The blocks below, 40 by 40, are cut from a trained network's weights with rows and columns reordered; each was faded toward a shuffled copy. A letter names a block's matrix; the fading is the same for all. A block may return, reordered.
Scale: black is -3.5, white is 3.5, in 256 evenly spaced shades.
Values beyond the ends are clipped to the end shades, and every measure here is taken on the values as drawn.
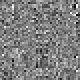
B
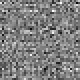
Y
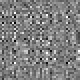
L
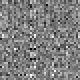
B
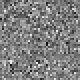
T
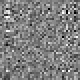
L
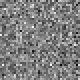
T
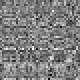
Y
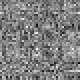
Y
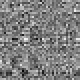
Y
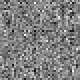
T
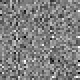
B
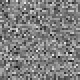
T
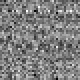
Y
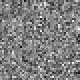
T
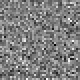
T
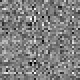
L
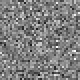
T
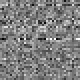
Y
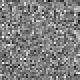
T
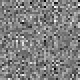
L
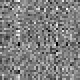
B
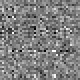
L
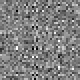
L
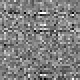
L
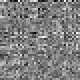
Y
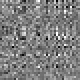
L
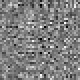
L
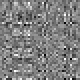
L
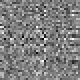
L
